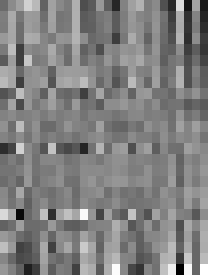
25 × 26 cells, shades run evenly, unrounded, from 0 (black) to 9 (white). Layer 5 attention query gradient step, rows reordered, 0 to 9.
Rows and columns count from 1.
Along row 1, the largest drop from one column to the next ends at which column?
24
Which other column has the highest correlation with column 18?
4
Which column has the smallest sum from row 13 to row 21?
23
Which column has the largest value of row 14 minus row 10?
3
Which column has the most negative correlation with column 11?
7
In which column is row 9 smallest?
11
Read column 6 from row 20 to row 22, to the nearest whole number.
7 4 5
